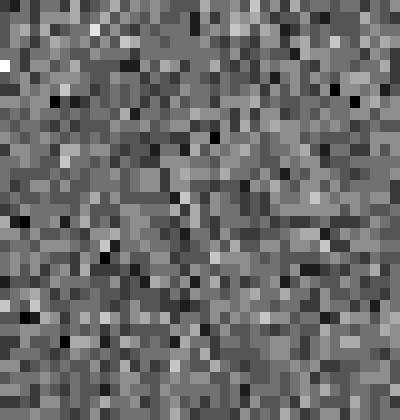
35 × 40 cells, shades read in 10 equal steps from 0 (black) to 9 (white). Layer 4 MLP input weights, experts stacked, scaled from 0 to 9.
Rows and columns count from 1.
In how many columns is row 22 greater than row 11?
14
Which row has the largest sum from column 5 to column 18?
27
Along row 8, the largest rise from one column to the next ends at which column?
35
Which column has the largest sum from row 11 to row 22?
32
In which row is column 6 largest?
4
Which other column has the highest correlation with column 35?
12
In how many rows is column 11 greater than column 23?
10
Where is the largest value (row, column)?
6, 1
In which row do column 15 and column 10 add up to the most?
3
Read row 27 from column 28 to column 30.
5 5 3
